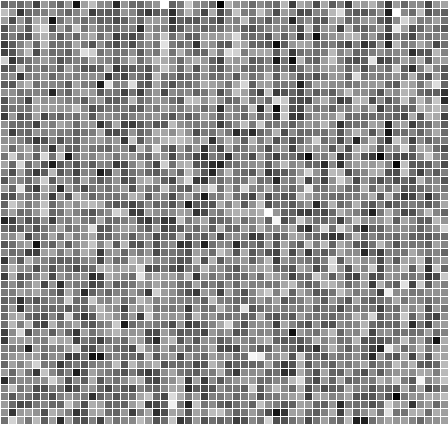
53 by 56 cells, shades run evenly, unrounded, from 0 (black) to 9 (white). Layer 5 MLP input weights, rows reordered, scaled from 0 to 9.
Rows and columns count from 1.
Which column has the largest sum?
51
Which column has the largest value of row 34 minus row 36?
47
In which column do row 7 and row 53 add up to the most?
34
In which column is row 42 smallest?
37
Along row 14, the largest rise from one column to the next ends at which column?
36
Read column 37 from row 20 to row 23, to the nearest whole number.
4 5 4 4
